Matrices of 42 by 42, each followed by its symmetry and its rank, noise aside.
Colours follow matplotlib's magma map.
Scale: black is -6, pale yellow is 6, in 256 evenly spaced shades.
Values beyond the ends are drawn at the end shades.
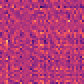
antisymmetric, rank four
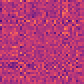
antisymmetric, rank four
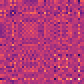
symmetric, rank three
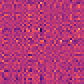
no symmetry, rank four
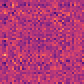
no symmetry, rank four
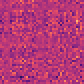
antisymmetric, rank six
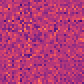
symmetric, rank six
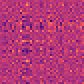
no symmetry, rank four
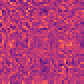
antisymmetric, rank six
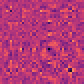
symmetric, rank four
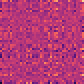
antisymmetric, rank four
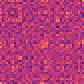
symmetric, rank six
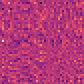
antisymmetric, rank six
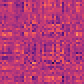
no symmetry, rank three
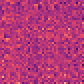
antisymmetric, rank six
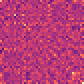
symmetric, rank six
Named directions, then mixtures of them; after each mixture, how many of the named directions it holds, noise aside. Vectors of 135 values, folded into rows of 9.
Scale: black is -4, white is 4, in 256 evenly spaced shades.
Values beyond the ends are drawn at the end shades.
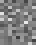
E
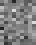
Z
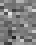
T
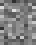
three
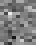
one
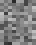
three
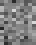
one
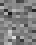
one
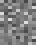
one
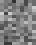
three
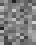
one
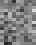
two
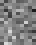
three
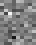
one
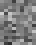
three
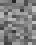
three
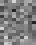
one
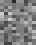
three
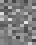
one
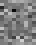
two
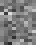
two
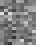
two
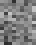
three
